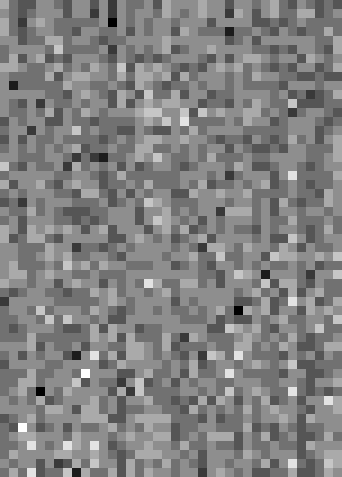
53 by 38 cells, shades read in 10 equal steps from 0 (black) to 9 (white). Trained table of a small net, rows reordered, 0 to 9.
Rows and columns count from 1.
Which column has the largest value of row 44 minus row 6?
33
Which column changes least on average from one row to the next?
4
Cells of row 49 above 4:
24
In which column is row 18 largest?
18
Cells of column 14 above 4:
24
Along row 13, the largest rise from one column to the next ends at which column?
23
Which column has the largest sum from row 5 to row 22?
17
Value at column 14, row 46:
3
